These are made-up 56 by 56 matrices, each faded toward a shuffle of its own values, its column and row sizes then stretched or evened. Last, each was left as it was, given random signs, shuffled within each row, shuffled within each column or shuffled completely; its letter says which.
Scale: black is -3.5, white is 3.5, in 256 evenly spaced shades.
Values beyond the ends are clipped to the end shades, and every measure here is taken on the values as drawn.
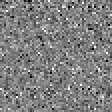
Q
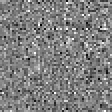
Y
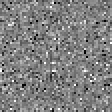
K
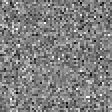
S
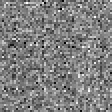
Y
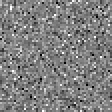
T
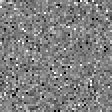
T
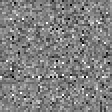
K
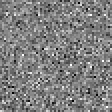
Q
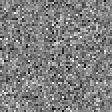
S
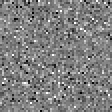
Q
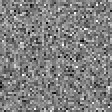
Q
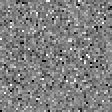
T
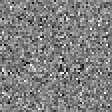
Y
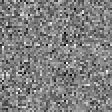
K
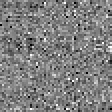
Y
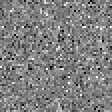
Q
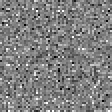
K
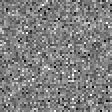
T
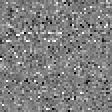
Q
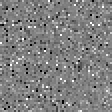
T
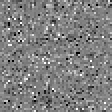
K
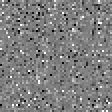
K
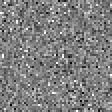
Q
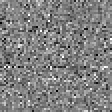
K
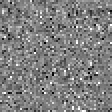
Y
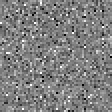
S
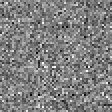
K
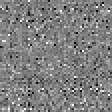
Y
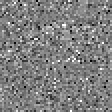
Q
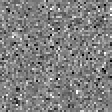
S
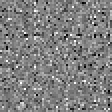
K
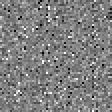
S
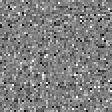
Q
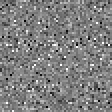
Q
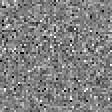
K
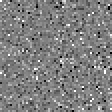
S
